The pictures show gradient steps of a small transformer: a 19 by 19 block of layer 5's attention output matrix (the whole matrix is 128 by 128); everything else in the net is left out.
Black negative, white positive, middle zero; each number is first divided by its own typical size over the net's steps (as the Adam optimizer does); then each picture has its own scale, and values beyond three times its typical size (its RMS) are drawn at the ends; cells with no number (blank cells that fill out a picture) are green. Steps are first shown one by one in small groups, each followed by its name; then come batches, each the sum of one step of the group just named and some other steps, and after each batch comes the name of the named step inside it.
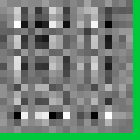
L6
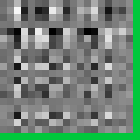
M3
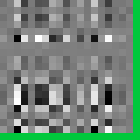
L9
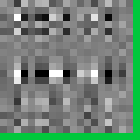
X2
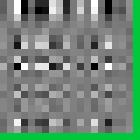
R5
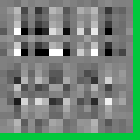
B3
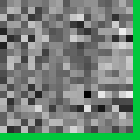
M3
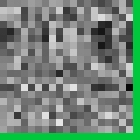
L6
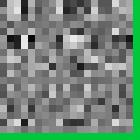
R5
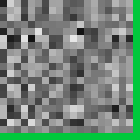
M3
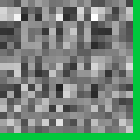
X2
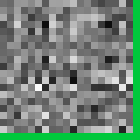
L6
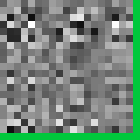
M3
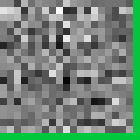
X2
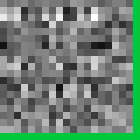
L6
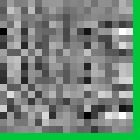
L6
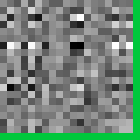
X2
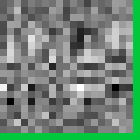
M3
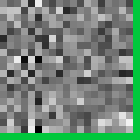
L6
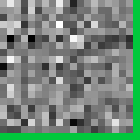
L6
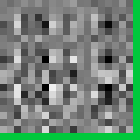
L9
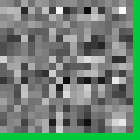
X2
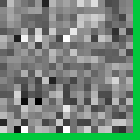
L9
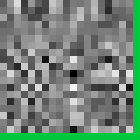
R5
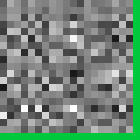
B3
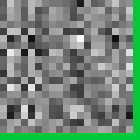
B3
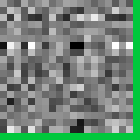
X2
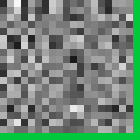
R5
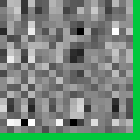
R5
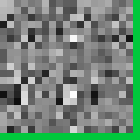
X2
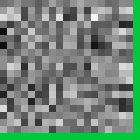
L9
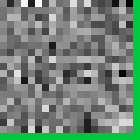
X2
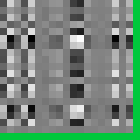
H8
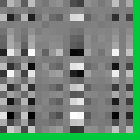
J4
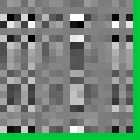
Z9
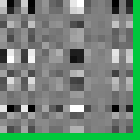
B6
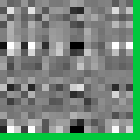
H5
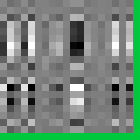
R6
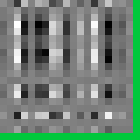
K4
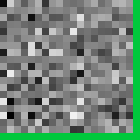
J4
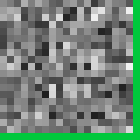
K4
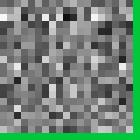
K4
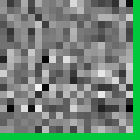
B6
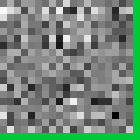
J4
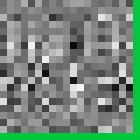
R6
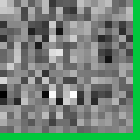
K4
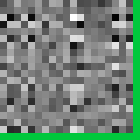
Z9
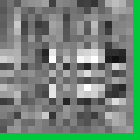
K4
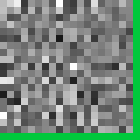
J4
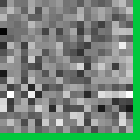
J4
